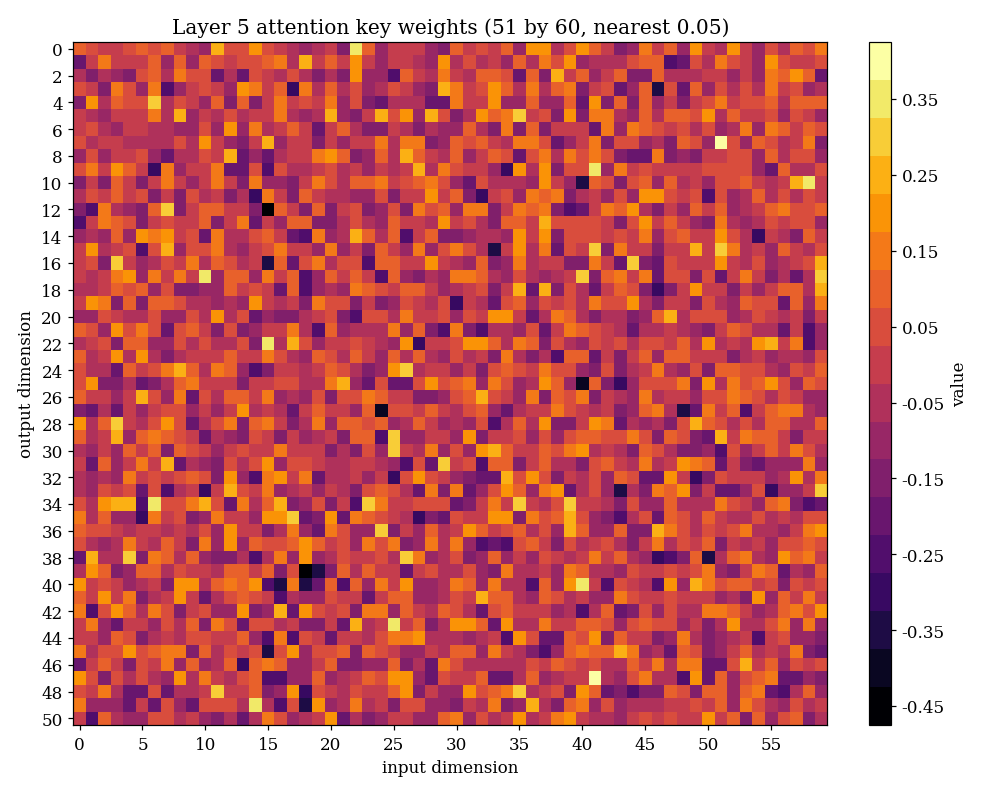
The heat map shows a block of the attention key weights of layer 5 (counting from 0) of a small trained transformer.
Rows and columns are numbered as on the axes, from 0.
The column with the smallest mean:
18
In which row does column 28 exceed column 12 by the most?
11
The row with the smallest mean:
21
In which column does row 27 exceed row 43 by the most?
13
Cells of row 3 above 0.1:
11
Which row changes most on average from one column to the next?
40
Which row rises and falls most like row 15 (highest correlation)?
9
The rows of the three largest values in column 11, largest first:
48, 0, 20
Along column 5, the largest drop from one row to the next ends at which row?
15
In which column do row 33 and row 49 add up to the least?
43
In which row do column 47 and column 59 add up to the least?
45
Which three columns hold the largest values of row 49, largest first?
14, 36, 19
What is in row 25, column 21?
0.25
